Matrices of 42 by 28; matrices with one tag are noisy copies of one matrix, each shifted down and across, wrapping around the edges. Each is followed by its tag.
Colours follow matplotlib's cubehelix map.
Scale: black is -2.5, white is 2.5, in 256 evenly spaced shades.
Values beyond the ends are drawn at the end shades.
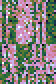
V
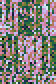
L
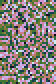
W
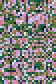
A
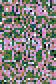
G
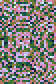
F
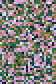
W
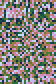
A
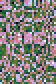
G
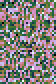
G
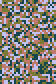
W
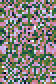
A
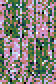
L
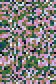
A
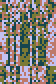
V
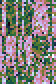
V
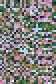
F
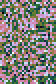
W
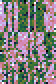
V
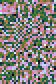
A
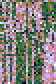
V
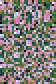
W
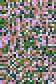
A
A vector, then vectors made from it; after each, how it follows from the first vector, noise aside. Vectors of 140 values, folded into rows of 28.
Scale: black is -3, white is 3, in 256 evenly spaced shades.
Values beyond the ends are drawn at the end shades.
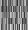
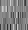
negated, partly zeroed.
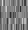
negated, partly zeroed.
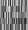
reversed.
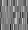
negated, partly zeroed.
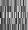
wrapped around.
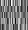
wrapped around.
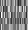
wrapped around.
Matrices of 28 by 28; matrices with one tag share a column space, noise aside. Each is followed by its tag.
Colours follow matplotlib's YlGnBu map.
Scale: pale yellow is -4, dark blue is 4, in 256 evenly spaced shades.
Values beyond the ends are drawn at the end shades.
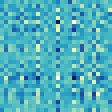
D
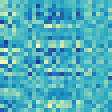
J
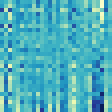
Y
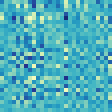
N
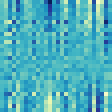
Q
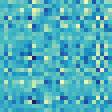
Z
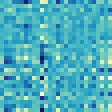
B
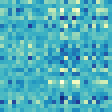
Z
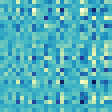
Z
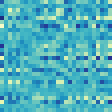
Z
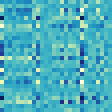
Z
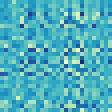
J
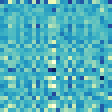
B
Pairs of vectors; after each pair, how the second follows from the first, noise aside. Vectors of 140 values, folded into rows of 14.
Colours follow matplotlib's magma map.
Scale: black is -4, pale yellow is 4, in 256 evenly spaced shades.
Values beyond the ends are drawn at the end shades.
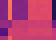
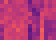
wrapped around, shrunk.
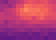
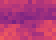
wrapped around, shrunk.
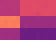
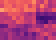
reversed, negated.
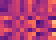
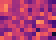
negated.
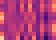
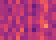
wrapped around, shrunk.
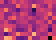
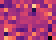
copied.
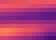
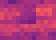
wrapped around, shrunk.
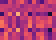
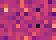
reversed, negated, partly zeroed.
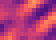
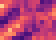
reversed, negated.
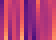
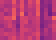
wrapped around, shrunk.
